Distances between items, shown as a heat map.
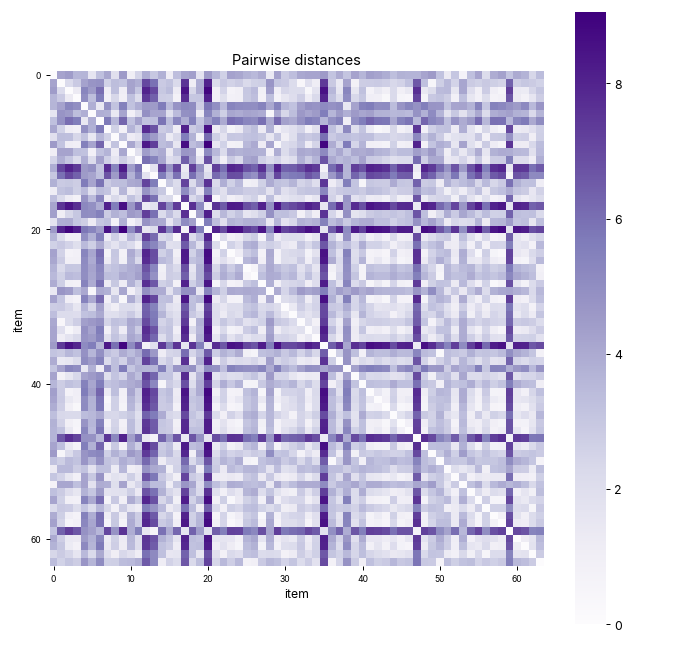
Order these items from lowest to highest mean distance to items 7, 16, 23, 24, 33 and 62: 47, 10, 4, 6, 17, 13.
10, 4, 6, 13, 47, 17
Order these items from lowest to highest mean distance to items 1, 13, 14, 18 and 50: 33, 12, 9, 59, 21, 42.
21, 33, 42, 9, 59, 12
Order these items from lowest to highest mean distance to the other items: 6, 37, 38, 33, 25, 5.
33, 37, 25, 5, 38, 6
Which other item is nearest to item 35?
12
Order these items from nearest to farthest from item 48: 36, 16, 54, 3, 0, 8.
3, 16, 54, 8, 36, 0
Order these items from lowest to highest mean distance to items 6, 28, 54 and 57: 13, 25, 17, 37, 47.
37, 25, 13, 47, 17
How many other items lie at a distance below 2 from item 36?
6
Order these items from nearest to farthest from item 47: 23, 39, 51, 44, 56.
51, 56, 44, 39, 23
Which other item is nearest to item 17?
20
